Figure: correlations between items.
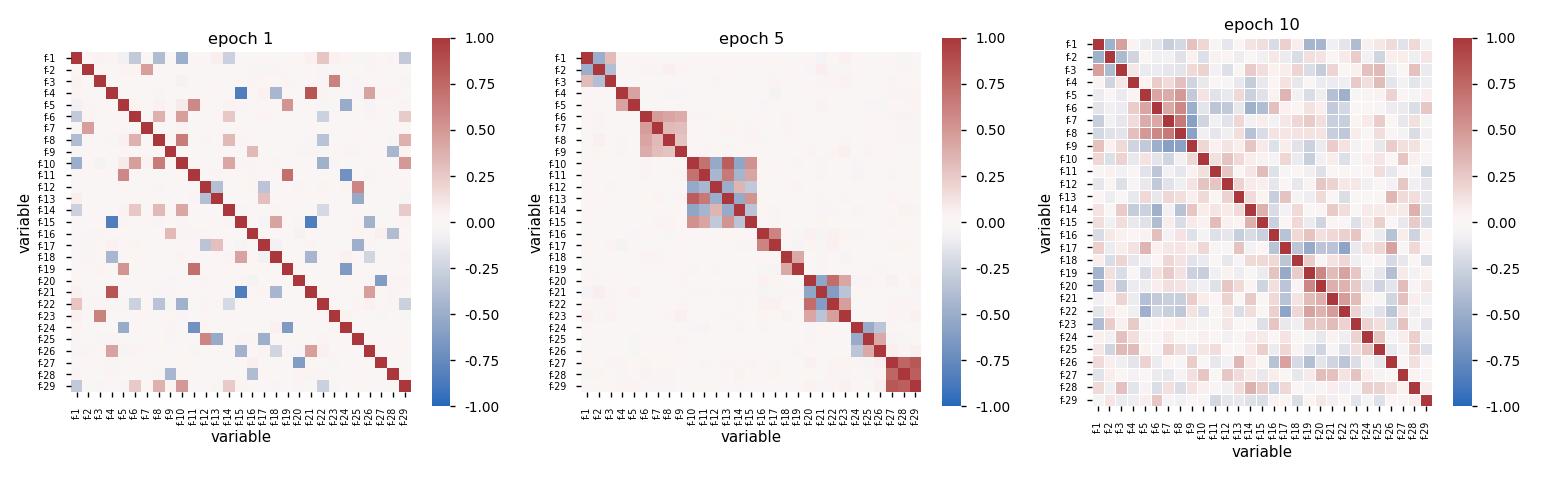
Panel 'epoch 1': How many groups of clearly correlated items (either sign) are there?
8
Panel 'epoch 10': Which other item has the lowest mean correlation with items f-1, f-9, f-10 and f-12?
f-7
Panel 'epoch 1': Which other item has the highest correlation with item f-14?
f-10
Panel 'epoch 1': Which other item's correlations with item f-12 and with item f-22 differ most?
f-25
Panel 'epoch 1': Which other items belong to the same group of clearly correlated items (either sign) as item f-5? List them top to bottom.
f-11, f-19, f-24
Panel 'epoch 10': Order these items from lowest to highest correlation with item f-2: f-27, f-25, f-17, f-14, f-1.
f-1, f-25, f-17, f-14, f-27
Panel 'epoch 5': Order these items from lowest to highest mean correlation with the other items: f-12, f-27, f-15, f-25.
f-12, f-25, f-15, f-27
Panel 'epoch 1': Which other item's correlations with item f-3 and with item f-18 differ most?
f-23
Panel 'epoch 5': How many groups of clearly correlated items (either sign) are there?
9
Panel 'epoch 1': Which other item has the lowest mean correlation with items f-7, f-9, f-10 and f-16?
f-28
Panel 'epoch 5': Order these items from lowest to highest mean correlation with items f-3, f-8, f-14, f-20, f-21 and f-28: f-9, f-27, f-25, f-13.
f-13, f-25, f-9, f-27
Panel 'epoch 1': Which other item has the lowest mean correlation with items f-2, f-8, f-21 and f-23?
f-15
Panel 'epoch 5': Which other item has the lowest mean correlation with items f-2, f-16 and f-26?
f-1
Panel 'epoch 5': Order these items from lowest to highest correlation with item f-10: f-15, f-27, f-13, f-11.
f-27, f-15, f-11, f-13
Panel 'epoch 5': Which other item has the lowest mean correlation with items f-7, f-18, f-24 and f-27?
f-25
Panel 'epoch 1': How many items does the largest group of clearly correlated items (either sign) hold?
7
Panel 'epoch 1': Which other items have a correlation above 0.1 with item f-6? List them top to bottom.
f-8, f-10, f-14, f-29
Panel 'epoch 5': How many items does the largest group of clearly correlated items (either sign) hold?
6
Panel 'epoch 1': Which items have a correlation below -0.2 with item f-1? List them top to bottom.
f-6, f-8, f-10, f-14, f-29
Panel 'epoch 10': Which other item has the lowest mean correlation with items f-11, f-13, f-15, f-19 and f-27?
f-6
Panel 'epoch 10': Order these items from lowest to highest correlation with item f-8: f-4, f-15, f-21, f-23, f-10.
f-21, f-15, f-10, f-23, f-4
